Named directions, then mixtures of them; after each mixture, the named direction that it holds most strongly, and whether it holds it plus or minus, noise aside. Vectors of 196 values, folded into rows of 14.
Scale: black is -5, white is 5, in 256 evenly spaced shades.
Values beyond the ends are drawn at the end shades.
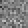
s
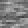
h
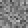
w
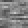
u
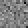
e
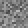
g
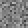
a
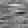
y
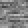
u, minus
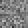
s, plus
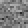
y, plus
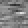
y, minus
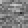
y, plus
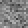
w, plus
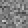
s, plus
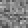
w, minus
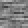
u, minus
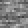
h, plus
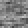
h, minus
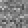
s, minus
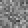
w, minus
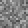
w, minus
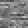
u, plus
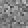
e, minus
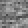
h, plus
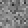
w, plus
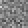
s, minus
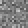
s, minus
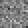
s, plus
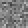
a, plus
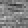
y, minus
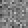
s, plus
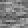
h, plus
